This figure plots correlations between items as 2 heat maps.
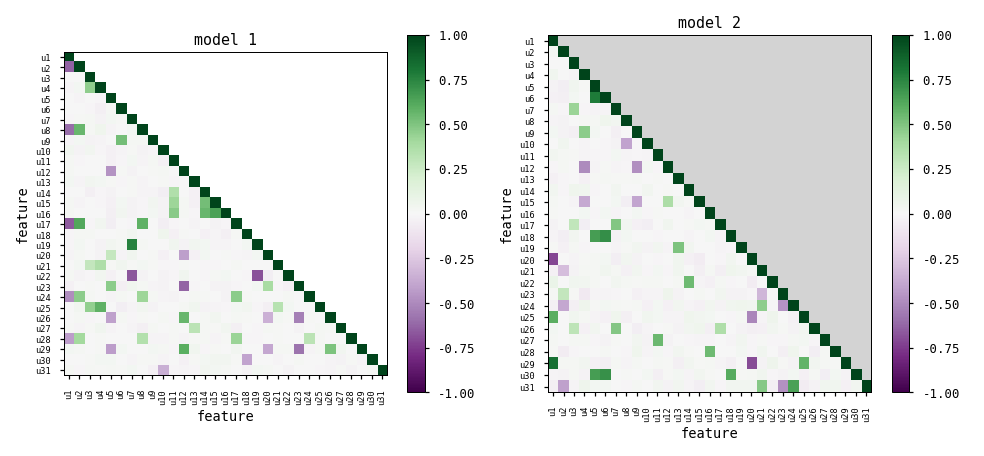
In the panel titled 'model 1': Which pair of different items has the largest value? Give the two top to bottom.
u7, u19
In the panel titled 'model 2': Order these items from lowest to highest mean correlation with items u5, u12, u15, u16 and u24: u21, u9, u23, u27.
u9, u23, u27, u21
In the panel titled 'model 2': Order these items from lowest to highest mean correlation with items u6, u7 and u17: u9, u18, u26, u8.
u9, u8, u18, u26
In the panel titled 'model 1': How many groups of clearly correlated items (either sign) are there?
9
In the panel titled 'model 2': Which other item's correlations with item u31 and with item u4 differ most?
u24
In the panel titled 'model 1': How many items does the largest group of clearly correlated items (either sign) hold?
6
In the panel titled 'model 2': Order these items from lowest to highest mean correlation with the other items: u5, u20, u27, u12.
u20, u12, u27, u5
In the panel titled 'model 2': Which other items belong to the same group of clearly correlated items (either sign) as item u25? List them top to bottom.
u1, u20, u29
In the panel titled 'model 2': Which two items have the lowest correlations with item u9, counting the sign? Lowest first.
u12, u15
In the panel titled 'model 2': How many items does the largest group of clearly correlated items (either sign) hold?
5
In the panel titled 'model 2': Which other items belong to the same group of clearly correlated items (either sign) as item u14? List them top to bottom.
u22
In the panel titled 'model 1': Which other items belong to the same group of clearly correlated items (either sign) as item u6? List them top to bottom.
u9
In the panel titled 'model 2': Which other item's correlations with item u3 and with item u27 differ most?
u11
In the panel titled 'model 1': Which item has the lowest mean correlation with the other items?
u1
